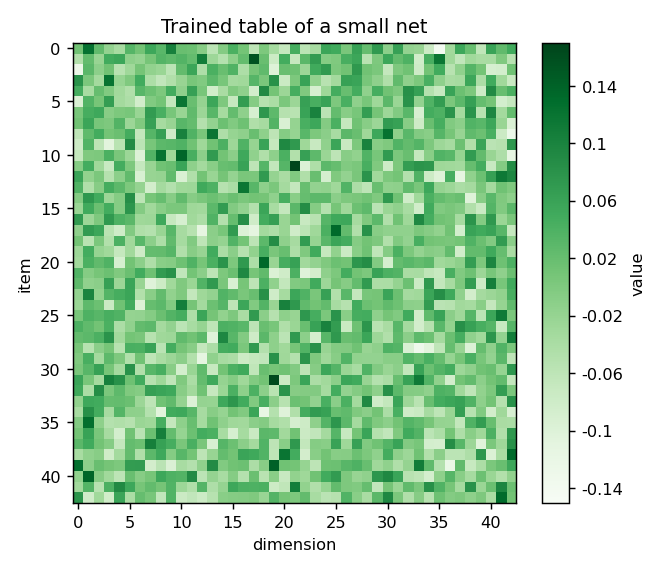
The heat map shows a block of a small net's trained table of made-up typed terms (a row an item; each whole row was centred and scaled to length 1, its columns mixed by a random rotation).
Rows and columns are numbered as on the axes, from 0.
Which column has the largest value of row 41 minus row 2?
41
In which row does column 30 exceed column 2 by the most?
42
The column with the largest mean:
1
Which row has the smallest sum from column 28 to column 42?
34
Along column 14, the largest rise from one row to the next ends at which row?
20
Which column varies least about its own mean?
31
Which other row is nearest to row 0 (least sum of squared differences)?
37
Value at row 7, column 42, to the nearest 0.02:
-0.1
